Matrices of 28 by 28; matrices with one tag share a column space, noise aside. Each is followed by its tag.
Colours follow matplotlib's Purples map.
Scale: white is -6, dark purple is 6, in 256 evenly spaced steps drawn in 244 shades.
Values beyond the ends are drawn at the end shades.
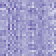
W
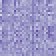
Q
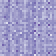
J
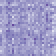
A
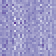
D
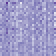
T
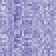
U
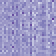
T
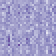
A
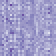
U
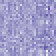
U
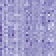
Q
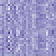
U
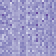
T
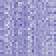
T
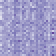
J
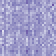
A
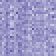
T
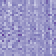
Q
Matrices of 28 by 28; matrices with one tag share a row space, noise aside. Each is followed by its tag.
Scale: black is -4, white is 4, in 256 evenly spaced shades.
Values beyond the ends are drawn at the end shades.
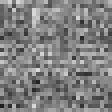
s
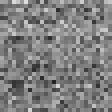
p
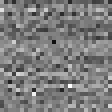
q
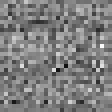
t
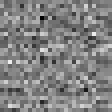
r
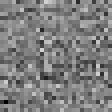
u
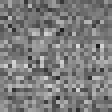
p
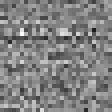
r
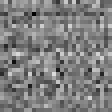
p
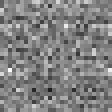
s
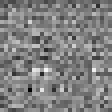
p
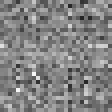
q
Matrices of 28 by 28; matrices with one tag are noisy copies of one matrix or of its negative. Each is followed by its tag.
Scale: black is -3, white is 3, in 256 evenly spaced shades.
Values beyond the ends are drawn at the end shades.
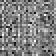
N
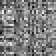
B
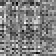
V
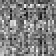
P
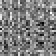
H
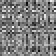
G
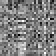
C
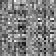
C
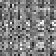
H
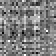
V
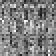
P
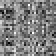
B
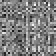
G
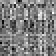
P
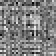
V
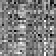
C
